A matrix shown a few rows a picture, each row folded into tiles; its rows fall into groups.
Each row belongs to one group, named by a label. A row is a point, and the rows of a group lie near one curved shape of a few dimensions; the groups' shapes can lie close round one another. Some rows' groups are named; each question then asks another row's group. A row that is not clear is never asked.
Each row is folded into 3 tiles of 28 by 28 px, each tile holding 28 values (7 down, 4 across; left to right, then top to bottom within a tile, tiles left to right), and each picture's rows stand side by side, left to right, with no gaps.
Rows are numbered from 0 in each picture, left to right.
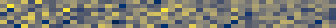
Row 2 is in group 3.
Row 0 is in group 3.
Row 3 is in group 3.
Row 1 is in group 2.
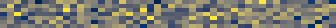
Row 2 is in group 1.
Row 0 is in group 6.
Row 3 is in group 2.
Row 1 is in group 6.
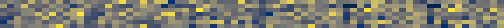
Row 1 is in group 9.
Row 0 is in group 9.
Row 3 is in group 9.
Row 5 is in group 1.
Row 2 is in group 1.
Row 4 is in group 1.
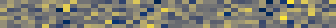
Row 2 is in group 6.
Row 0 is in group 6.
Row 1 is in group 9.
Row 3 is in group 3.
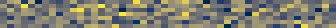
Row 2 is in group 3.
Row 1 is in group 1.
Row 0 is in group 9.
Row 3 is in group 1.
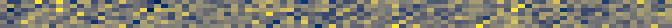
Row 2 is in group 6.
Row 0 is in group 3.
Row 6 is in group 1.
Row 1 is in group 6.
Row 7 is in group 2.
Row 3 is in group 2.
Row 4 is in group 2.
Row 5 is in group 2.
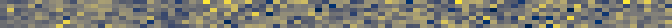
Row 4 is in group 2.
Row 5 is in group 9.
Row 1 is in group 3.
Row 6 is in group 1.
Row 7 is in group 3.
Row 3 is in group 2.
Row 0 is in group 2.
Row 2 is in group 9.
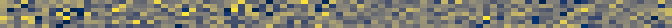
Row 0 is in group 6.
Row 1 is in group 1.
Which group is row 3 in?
2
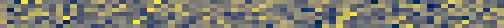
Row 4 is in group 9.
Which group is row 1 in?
9
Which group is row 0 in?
6
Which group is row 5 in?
1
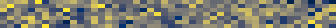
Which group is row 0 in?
3
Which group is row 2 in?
9
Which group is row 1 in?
1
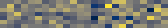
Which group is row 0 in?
2
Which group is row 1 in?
1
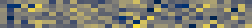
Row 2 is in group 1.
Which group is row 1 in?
1
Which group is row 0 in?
1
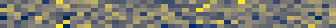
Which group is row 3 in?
2
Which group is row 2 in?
1
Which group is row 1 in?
2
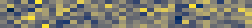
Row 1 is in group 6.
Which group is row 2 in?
1
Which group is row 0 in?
3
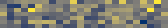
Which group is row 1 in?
9
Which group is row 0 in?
1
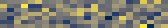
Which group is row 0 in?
1
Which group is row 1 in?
2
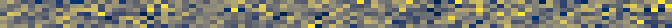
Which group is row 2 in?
6
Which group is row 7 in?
6
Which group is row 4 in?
9
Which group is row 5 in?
3
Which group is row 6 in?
9
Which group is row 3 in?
2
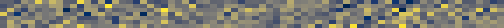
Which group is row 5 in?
6
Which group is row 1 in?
6
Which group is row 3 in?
2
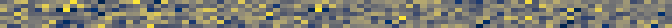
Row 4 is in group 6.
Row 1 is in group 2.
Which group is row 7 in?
2
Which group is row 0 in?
6
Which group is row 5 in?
3
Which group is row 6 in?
6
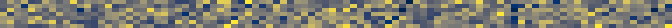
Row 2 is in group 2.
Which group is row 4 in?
1
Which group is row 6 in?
1
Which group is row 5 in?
9
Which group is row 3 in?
9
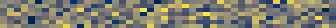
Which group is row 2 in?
1
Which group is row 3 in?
9
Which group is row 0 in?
9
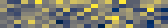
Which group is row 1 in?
3
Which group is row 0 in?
9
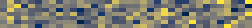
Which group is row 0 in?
1
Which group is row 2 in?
2
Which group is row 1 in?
9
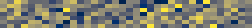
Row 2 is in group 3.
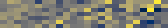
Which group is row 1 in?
6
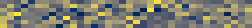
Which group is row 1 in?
6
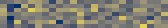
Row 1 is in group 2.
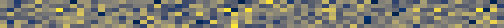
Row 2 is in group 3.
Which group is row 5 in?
6
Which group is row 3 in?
9
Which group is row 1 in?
6
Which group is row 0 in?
3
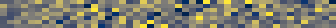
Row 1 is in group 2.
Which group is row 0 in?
9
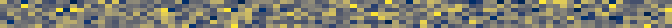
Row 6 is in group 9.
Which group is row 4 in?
1
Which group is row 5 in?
2
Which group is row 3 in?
1
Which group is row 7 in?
6
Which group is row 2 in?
3
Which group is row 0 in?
6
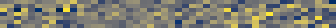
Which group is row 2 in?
3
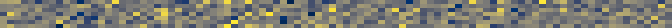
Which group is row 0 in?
3
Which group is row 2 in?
2
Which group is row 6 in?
3
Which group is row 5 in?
2
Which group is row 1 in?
9
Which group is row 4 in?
3
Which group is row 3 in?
9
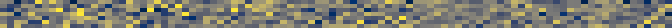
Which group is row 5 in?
3
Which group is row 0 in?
3
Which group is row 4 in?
9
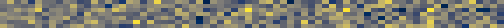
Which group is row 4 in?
1
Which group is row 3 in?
9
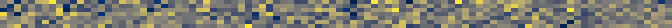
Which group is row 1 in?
2
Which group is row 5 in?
3
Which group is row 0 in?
2
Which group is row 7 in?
6
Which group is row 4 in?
3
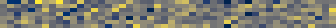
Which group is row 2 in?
3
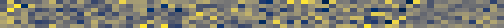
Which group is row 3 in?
9
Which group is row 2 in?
1
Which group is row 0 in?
1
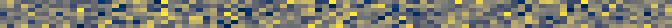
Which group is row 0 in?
2
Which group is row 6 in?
2
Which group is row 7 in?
6
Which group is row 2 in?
6
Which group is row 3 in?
2
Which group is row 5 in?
3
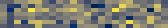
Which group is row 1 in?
1
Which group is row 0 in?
1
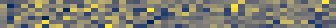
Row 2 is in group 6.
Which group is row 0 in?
1
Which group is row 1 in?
3
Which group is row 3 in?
9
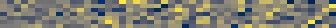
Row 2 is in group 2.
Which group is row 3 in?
3
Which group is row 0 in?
6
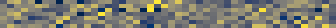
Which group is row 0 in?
3
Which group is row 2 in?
2
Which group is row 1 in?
6
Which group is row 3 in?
1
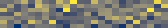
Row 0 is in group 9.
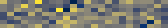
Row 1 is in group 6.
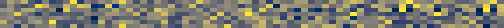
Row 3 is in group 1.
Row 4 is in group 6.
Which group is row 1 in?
1
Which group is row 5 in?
6
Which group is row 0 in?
9
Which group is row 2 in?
9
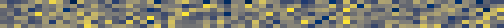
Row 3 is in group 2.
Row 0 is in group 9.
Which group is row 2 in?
9
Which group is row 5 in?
3
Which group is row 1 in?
9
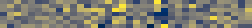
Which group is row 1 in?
2
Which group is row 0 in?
6
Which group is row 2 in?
2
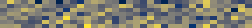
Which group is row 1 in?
9
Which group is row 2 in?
1
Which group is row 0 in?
3
